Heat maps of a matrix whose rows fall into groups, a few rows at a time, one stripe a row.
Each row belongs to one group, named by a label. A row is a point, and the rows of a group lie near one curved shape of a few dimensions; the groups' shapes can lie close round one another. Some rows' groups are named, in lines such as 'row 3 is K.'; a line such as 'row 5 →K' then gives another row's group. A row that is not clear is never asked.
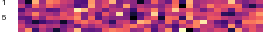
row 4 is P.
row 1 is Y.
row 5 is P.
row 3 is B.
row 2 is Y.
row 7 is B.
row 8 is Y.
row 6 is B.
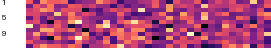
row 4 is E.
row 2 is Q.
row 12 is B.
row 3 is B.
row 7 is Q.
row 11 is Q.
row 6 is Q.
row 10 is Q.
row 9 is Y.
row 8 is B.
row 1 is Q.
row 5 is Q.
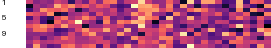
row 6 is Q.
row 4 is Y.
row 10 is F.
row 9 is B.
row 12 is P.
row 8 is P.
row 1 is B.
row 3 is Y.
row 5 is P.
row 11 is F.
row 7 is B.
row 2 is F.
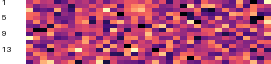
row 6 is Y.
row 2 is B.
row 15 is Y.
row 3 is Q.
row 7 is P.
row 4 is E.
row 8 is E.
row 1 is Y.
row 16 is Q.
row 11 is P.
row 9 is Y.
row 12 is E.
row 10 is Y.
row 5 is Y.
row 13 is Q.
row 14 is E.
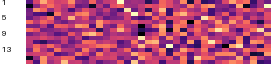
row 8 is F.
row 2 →Y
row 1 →B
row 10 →B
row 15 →Y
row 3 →E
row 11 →B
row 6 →Y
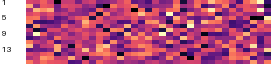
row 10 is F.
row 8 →E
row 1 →F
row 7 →P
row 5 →Y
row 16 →Q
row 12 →Q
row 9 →E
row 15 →B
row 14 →E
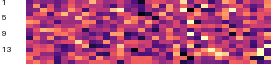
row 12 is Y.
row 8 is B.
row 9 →Y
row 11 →Q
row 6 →Y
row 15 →Y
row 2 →Q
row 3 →B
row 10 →Q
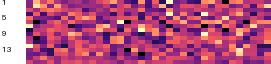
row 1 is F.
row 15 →Q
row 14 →P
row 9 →Q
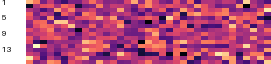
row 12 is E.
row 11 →B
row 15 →Y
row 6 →Y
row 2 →Y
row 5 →E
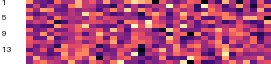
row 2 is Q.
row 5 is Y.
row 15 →P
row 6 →Y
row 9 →Y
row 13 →P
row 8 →E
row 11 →E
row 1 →Q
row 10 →E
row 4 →B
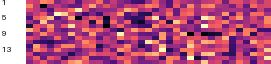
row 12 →P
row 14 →B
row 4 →Y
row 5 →Q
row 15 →Y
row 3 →Q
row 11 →B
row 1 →Q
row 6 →P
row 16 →Q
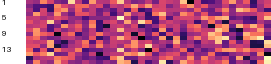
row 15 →Y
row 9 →F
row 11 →Y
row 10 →F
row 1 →B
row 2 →F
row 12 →Y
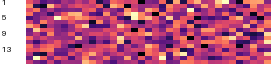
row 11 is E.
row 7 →Y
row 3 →Y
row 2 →E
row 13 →E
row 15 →E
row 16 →B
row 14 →B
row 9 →Y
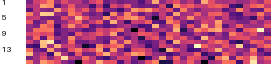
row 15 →P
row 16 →Q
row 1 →Q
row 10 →Q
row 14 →Q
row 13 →E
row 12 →Y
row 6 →E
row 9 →E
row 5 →Q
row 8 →F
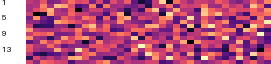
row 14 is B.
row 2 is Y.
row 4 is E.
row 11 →Y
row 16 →Q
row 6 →E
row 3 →Q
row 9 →F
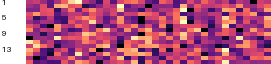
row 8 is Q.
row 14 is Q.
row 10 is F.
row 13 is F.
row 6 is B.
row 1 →Q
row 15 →E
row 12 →E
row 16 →F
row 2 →Y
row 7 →F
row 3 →B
